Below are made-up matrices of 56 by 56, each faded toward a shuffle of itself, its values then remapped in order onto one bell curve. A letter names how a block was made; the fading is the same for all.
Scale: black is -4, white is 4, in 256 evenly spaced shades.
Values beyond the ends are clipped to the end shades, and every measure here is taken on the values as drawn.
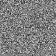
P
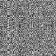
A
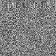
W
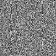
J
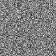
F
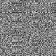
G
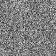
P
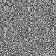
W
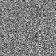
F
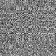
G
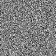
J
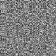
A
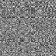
G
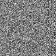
J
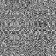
G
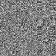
F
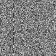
J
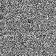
P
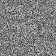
J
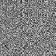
W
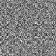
A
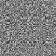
G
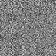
F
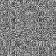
A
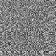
G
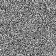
P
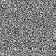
F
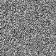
J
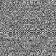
G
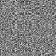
G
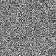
F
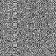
A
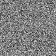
P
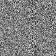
J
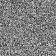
P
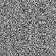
F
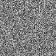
J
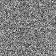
P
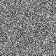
P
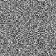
F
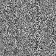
J
